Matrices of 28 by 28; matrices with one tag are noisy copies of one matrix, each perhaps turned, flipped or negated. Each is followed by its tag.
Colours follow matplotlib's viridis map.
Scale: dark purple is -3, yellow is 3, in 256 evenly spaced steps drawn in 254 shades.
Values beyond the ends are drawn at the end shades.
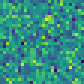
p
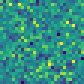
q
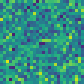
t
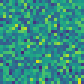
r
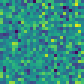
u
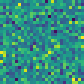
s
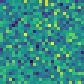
q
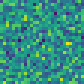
u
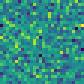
t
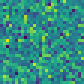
t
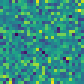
s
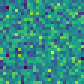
t
